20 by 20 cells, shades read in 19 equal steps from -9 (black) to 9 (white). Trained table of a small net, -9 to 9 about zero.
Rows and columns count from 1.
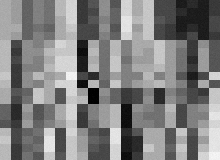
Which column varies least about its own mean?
7
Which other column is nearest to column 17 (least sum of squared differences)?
19
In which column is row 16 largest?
20
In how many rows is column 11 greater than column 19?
19
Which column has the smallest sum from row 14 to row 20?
12
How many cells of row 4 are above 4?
3
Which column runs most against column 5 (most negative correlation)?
10
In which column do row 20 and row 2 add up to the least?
18
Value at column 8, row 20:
3
